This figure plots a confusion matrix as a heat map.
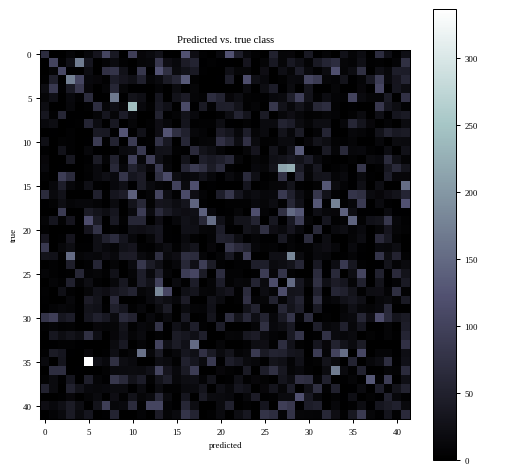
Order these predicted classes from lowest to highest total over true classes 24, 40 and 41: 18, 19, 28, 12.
19, 18, 12, 28
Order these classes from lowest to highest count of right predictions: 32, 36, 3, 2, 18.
36, 32, 2, 18, 3
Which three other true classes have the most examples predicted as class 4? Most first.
1, 3, 25
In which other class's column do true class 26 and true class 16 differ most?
10
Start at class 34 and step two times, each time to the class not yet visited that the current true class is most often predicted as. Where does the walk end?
29
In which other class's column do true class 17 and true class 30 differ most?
33
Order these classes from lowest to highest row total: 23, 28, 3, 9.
28, 9, 23, 3
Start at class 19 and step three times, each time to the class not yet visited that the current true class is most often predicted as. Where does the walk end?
8
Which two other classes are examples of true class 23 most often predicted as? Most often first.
28, 3
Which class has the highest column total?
13
